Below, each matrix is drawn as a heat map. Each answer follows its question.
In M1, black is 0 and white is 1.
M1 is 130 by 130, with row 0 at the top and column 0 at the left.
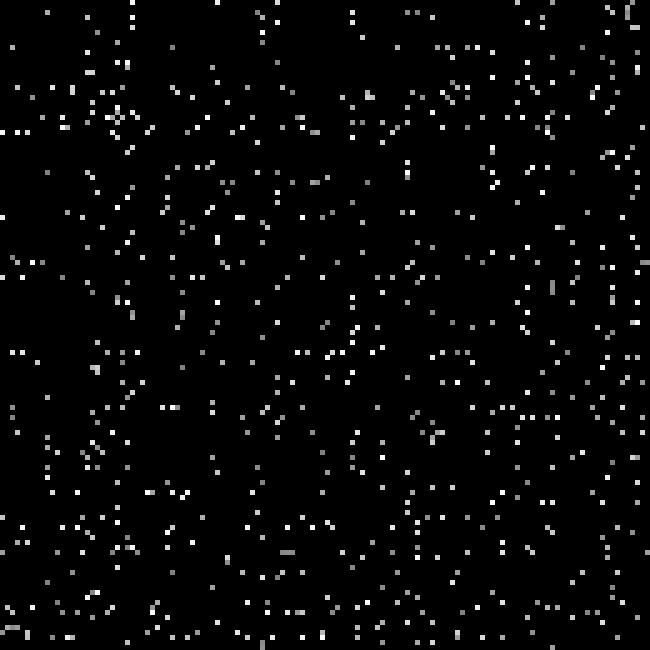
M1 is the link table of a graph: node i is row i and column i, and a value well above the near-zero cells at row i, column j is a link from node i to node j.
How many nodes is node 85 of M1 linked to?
1
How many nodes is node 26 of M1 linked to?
11
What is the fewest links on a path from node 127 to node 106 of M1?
3
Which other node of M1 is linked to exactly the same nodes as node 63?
node 46
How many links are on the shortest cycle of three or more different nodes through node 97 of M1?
4
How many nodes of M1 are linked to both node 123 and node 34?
3
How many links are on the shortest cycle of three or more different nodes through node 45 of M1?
5
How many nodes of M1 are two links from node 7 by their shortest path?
5
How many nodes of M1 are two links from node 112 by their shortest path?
4
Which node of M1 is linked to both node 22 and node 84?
node 86
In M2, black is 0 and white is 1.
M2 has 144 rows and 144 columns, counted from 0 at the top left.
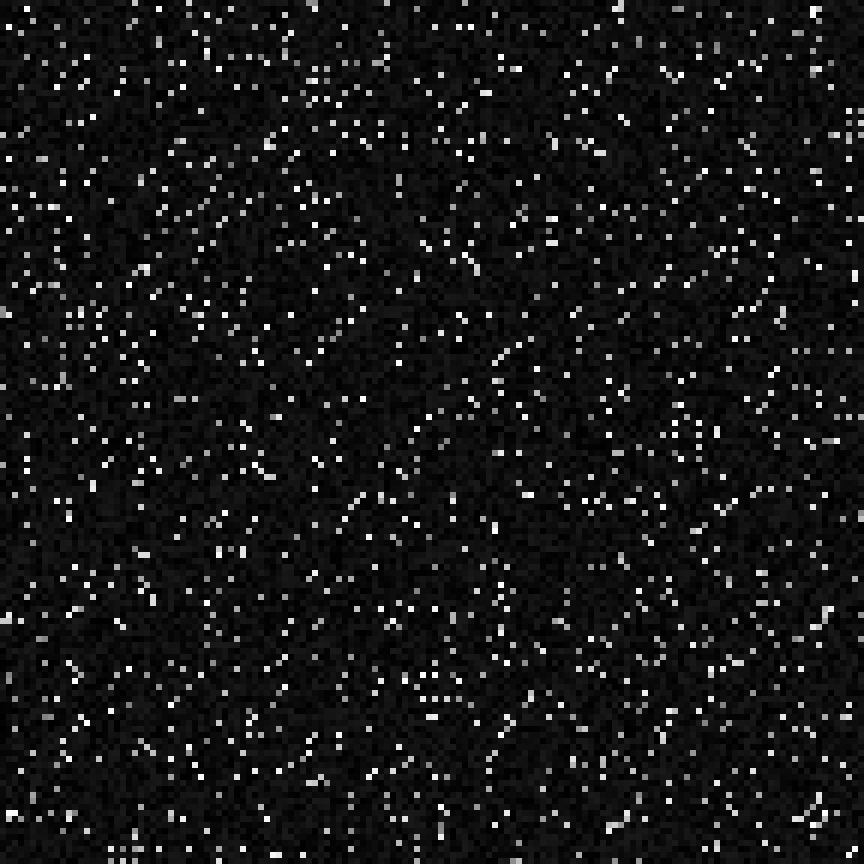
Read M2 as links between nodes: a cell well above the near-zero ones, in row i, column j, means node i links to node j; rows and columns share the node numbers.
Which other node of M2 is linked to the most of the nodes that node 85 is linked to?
node 36
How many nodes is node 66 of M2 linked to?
12
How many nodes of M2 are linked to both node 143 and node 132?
3
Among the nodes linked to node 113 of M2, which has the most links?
node 104
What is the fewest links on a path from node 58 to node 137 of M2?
3
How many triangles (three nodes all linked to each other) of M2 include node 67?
1
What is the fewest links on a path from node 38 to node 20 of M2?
2
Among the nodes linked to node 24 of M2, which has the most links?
node 112
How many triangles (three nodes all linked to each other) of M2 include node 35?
0
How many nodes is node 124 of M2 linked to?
4
